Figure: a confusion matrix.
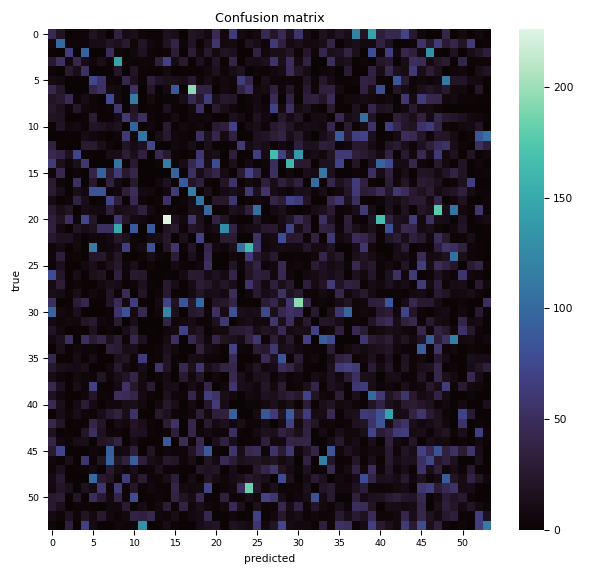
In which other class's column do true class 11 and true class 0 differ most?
39
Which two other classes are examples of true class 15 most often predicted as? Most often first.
33, 6
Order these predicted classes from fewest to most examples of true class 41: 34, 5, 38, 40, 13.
5, 13, 34, 38, 40
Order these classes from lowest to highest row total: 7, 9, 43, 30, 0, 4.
4, 9, 43, 7, 0, 30
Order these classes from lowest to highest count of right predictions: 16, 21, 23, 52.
52, 16, 23, 21
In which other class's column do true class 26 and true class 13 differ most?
27
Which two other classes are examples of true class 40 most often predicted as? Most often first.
20, 0
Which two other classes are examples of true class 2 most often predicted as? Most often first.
46, 4
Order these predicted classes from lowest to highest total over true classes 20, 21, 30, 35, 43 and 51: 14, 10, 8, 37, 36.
37, 10, 36, 8, 14
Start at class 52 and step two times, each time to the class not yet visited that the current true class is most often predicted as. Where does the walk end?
45
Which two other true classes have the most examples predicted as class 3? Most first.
13, 16
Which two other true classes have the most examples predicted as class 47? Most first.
19, 45
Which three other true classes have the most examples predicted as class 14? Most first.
20, 30, 44
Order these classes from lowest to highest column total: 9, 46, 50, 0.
50, 9, 46, 0
